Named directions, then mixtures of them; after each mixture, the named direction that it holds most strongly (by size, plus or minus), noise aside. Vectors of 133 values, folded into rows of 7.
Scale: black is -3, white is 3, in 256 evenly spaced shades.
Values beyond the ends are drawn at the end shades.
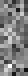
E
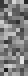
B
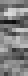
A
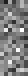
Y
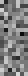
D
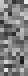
B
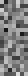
D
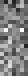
Y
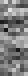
A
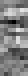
A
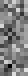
E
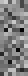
Y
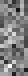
E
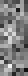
E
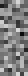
D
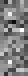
Y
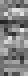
A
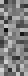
D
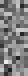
D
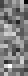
B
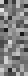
D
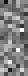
Y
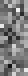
E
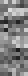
A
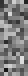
B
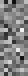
B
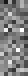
Y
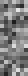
E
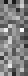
Y
